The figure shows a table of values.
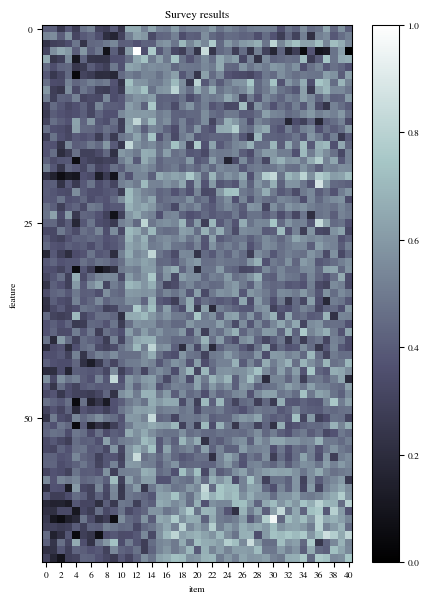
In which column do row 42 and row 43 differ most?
37
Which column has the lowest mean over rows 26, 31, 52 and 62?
4
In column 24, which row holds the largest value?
66
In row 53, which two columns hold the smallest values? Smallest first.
21, 3
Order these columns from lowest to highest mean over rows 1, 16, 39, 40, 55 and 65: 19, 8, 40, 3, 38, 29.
8, 3, 19, 38, 29, 40
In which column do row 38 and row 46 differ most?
40
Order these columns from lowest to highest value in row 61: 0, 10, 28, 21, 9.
0, 9, 21, 28, 10
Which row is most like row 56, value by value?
18
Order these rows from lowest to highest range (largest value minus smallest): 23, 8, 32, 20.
23, 32, 8, 20
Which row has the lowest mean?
3
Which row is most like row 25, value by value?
20
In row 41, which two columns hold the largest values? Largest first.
14, 12
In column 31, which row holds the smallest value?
1
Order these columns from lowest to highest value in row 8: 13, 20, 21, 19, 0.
19, 21, 0, 20, 13
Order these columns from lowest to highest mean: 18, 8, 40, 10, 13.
8, 10, 40, 18, 13
